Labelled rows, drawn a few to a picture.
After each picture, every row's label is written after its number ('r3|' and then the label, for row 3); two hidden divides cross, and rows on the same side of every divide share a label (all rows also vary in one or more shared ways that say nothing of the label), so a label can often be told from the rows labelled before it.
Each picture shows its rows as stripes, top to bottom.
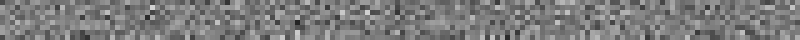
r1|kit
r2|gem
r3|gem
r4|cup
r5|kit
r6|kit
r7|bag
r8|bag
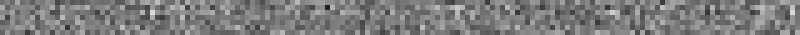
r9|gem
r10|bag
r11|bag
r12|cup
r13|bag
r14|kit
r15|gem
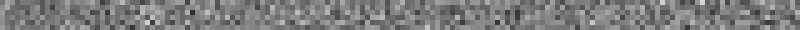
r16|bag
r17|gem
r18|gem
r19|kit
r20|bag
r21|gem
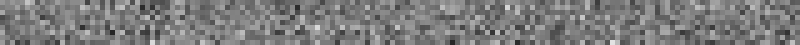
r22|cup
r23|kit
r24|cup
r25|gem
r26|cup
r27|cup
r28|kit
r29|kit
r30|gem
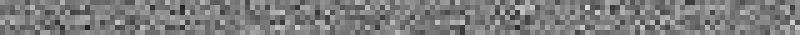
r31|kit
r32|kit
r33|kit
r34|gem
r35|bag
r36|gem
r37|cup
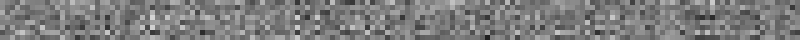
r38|gem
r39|cup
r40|gem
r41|gem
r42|kit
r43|cup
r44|kit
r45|gem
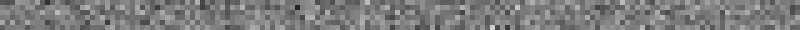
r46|kit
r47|kit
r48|cup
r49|kit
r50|cup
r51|cup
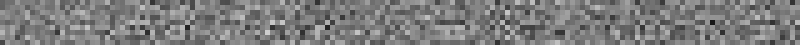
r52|kit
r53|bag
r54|gem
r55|kit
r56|kit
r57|bag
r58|cup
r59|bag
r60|gem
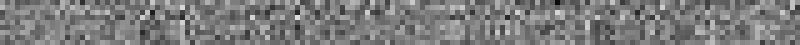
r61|bag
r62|bag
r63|gem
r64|gem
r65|cup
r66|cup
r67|kit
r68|cup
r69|cup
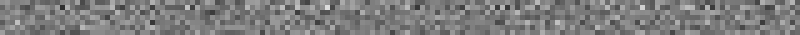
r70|bag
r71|cup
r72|kit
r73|bag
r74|kit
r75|gem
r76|cup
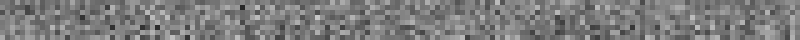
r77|gem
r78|gem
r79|gem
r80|cup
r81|bag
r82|kit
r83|bag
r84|kit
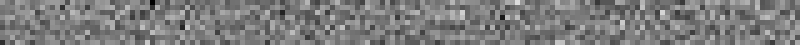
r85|cup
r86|cup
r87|cup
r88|gem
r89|gem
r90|gem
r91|gem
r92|bag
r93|gem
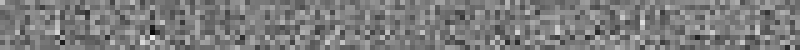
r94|cup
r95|kit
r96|cup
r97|bag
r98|kit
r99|cup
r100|cup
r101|gem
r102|bag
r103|gem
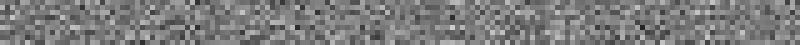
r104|bag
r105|cup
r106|kit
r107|kit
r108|gem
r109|bag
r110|bag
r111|gem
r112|bag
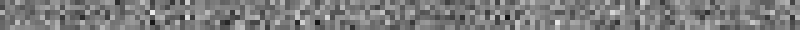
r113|kit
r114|bag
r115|kit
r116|cup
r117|kit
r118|kit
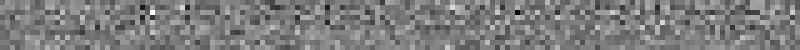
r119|bag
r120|cup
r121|gem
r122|kit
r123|gem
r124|kit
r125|cup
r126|cup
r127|gem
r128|cup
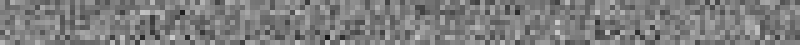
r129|gem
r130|cup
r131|gem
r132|cup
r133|cup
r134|cup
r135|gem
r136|kit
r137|bag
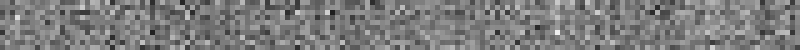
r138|kit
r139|bag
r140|cup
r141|gem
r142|kit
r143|cup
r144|bag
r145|kit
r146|bag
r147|cup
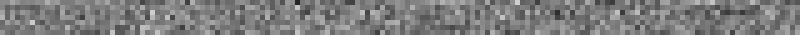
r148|cup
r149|bag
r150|kit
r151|cup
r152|bag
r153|gem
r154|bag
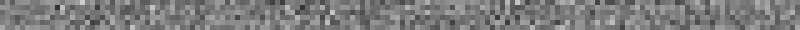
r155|bag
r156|gem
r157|gem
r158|bag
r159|kit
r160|kit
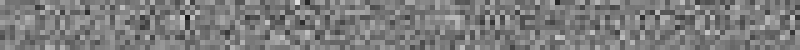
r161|bag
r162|bag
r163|cup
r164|bag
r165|kit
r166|cup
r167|cup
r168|gem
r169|kit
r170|gem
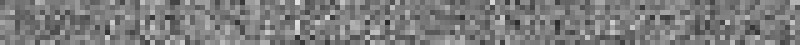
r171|bag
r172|bag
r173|gem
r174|cup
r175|bag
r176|bag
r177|gem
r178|gem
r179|cup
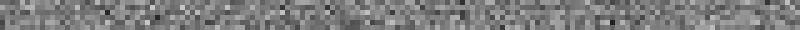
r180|cup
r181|bag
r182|kit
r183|cup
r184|bag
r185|gem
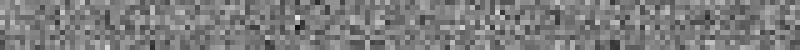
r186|kit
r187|gem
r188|kit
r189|bag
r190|kit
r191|kit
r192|bag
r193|kit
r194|bag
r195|bag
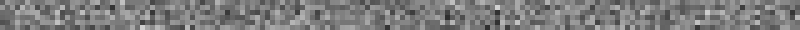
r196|bag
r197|kit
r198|kit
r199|bag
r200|cup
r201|gem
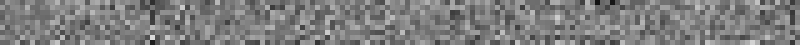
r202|cup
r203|cup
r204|kit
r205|gem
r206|cup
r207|kit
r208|bag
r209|kit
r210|kit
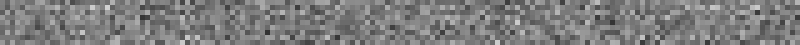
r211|cup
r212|cup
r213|gem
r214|cup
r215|cup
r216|kit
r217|gem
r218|kit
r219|bag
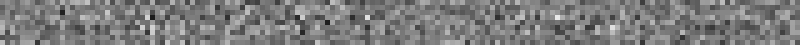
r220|gem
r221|bag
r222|bag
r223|gem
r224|kit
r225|gem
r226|cup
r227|gem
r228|cup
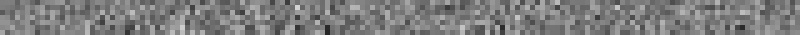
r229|cup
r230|cup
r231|cup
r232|cup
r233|bag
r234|kit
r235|kit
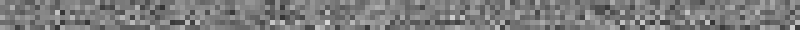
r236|bag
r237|cup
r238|cup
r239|cup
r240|kit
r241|bag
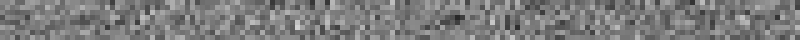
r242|bag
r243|bag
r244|gem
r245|gem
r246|bag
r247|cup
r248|gem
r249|cup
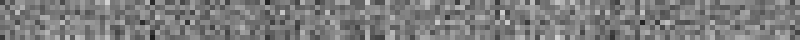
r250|gem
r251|kit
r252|kit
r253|bag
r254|bag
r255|kit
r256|bag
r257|bag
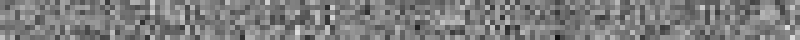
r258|kit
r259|gem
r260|bag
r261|bag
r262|cup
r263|bag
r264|cup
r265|bag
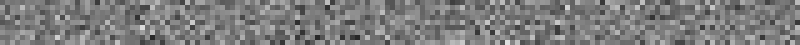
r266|kit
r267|kit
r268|kit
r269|bag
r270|gem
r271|kit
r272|kit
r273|kit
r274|bag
